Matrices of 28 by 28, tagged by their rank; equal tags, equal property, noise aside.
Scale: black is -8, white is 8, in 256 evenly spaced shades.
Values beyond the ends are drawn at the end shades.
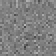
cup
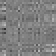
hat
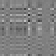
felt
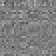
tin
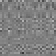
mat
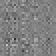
mat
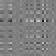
felt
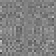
mat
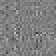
tin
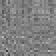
tin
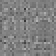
mat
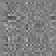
tin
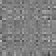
hat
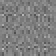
mat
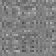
tin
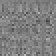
tin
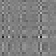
felt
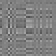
felt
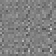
mat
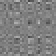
hat
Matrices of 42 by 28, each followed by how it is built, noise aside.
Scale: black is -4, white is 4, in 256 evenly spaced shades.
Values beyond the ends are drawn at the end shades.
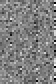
uneven columns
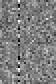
uneven columns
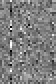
uneven columns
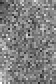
smooth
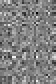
low rank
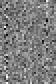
uneven columns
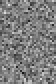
noise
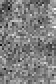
smooth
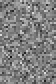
noise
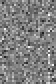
uneven columns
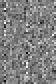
uneven columns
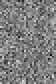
noise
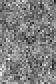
smooth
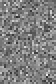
noise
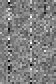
uneven columns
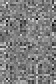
low rank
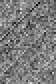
Hankel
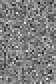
noise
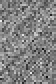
Hankel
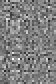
low rank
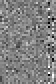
uneven columns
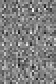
low rank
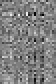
low rank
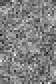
smooth
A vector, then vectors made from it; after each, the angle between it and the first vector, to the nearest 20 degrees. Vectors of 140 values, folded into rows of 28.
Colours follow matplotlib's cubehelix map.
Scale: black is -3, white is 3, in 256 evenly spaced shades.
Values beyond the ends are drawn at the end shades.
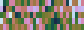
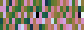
100 degrees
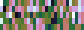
20 degrees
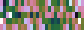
40 degrees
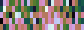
160 degrees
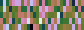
100 degrees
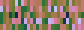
80 degrees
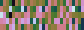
100 degrees
